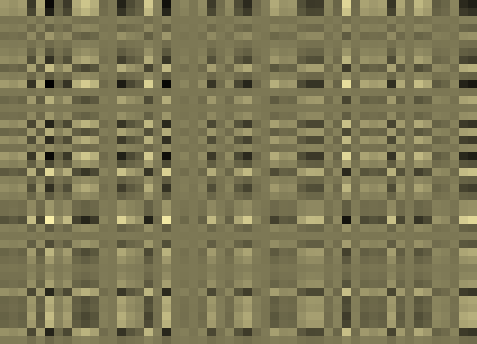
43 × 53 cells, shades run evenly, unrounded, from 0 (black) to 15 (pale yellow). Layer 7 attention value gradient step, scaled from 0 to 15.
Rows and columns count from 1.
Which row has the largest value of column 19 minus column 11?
28
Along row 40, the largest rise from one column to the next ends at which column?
6
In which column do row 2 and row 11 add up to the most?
39
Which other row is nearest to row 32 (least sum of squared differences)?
41
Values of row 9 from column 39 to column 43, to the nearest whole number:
4 8 6 6 6
